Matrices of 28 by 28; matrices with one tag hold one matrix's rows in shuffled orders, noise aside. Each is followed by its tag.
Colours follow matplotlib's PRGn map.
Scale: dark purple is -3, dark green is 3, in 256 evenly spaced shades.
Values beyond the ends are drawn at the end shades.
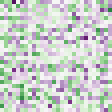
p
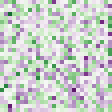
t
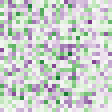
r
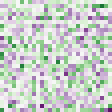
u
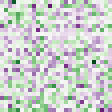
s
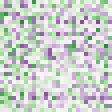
p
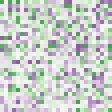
s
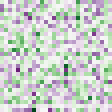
s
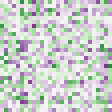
p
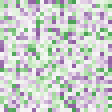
t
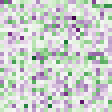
u
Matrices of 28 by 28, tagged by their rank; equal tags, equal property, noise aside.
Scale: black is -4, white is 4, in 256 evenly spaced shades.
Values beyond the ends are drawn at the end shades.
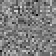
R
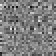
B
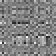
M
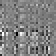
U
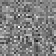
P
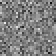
R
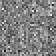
R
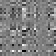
U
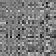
B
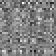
B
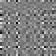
U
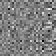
M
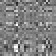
M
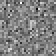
R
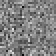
R
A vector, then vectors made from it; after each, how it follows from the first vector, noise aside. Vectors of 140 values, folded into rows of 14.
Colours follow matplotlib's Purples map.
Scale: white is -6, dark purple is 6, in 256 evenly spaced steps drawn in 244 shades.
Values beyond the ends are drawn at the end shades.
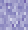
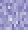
copied.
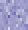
wrapped around, partly zeroed.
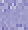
reversed, partly zeroed.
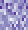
scaled up.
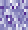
wrapped around, scaled up.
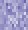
copied.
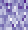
scaled up.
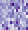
wrapped around, negated, scaled up.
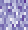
scaled up.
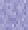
negated, shrunk.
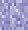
reversed.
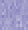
reversed, negated, shrunk.
